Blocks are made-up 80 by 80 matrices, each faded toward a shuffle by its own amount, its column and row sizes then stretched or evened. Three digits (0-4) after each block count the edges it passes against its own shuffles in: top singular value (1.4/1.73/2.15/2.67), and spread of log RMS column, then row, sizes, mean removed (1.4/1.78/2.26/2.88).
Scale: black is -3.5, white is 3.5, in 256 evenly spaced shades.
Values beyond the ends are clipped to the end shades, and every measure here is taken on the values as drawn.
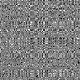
4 2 3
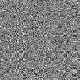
3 1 2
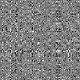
3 4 3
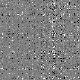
0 4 3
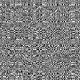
4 0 4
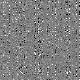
1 4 2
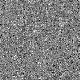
1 0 0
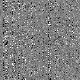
1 4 1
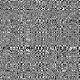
4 3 4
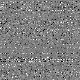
2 0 4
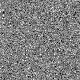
1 0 0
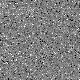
0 0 0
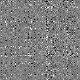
1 4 3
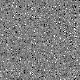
0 3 0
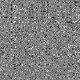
2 2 3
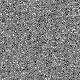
1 0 0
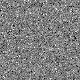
0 1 0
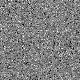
0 0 0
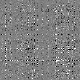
2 4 3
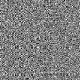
3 1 1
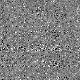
1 2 3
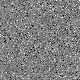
0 0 0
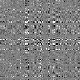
4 4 4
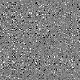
2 2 2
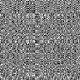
4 2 2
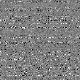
2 2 4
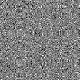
3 1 0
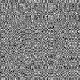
4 1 2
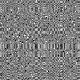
4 2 0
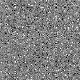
2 1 1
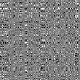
4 4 3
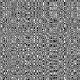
4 4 1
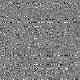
3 1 4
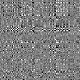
4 3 4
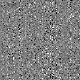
1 4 0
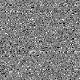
2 0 3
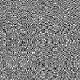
3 1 2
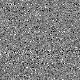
0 0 3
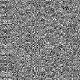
3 2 0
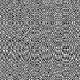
4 1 2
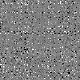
1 3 3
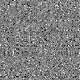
2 0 2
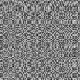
4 3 1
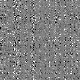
2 4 2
